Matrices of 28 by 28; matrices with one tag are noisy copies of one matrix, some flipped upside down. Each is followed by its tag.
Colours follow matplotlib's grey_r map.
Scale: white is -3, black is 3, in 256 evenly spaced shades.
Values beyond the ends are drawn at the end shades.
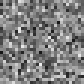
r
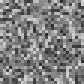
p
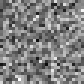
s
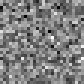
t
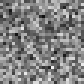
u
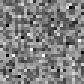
p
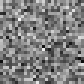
p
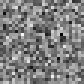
r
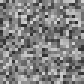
s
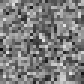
r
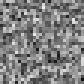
t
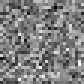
p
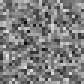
s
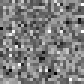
r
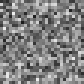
u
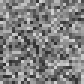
s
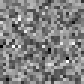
s
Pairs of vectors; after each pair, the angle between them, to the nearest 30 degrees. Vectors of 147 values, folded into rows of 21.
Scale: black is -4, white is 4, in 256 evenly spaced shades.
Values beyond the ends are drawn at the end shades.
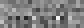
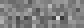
30 degrees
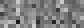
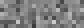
150 degrees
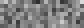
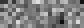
150 degrees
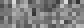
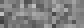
90 degrees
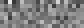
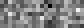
90 degrees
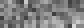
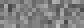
90 degrees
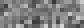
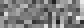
30 degrees
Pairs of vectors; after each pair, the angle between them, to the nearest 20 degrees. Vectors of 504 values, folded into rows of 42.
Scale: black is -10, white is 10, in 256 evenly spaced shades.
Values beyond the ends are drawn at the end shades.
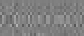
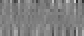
100 degrees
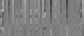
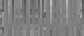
160 degrees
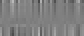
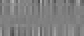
20 degrees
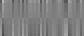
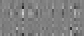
80 degrees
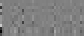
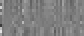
140 degrees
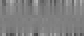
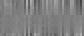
120 degrees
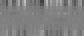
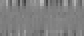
160 degrees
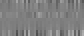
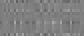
100 degrees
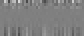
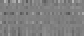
40 degrees
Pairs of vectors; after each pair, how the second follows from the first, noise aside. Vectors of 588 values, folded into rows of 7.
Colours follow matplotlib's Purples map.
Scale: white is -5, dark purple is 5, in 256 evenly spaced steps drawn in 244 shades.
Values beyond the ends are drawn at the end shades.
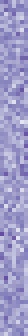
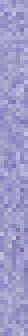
negated, shrunk.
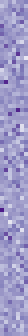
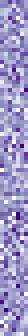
wrapped around, negated, scaled up.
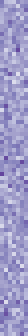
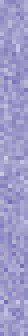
negated, shrunk.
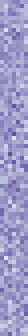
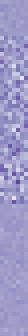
reversed, partly zeroed.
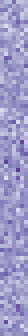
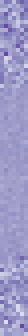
negated, partly zeroed.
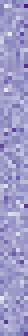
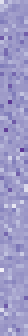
reversed, negated, partly zeroed.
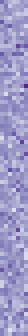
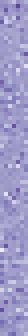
reversed, negated, partly zeroed.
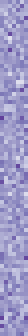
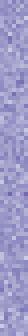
negated, shrunk.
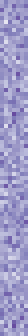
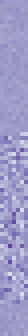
reversed, partly zeroed.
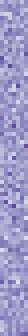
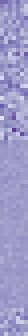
reversed, partly zeroed.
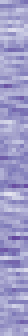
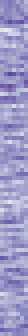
wrapped around.
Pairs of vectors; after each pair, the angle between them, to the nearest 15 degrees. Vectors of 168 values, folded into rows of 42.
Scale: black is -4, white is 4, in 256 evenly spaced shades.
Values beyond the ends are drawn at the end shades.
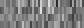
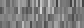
15 degrees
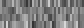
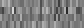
105 degrees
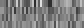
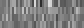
150 degrees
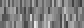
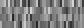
120 degrees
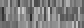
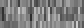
15 degrees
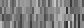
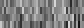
30 degrees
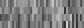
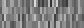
90 degrees
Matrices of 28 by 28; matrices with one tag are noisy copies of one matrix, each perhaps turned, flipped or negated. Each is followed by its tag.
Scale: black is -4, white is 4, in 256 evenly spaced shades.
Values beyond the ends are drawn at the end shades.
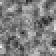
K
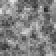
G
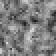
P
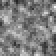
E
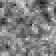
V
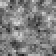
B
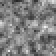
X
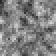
X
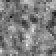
P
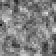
E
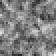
X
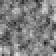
E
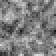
X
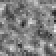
K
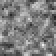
E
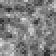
G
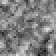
V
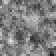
B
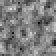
K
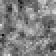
G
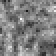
G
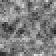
X
